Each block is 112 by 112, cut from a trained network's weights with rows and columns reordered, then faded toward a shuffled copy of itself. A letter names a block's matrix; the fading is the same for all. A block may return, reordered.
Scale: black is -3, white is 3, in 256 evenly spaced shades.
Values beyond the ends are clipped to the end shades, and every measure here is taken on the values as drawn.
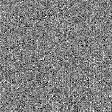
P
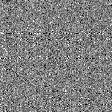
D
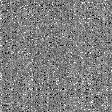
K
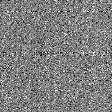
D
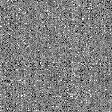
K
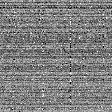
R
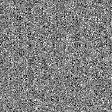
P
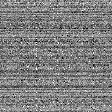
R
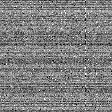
R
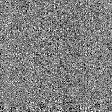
P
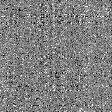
K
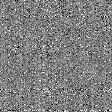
D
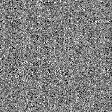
P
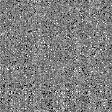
K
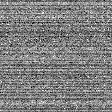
R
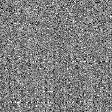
D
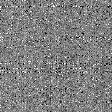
K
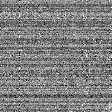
R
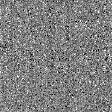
D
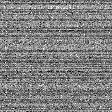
R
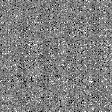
K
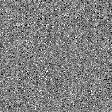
D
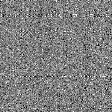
D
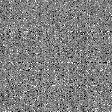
K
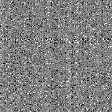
K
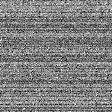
R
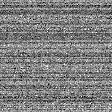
R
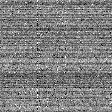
R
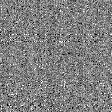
D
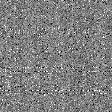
D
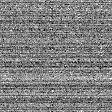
R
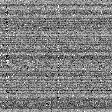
R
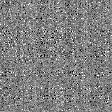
K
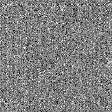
D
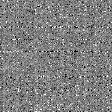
K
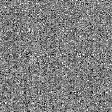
P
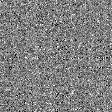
P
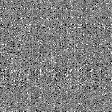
K
